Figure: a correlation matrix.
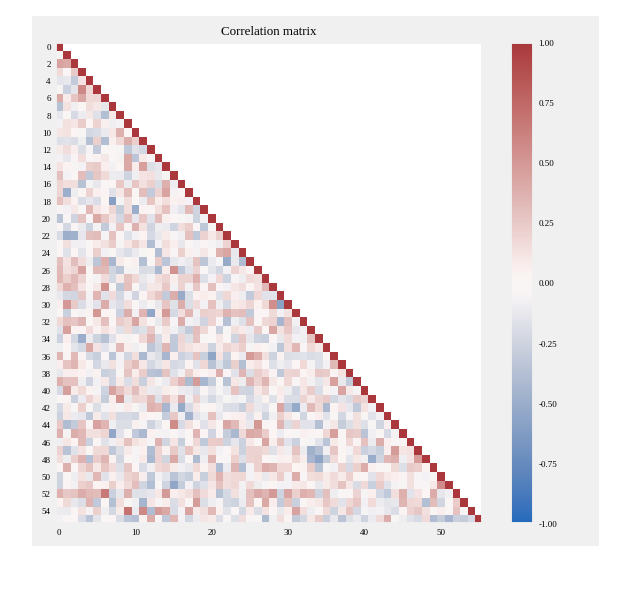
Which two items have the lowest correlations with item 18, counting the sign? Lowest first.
7, 48
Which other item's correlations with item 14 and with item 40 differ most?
31
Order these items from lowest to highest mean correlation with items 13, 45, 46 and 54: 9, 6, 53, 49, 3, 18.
6, 49, 53, 18, 3, 9
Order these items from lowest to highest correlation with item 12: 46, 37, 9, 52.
9, 37, 52, 46
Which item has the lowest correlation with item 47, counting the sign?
33
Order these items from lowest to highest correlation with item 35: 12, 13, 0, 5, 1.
12, 13, 0, 1, 5
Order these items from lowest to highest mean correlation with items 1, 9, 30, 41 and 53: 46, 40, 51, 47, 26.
47, 51, 26, 46, 40
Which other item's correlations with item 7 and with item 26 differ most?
45
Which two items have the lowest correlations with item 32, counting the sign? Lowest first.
29, 22
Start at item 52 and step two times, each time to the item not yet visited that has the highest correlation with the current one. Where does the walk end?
28
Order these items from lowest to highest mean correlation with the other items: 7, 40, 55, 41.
55, 7, 41, 40
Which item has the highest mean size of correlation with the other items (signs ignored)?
52
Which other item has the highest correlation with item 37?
40
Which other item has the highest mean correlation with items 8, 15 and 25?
39
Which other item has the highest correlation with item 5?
3
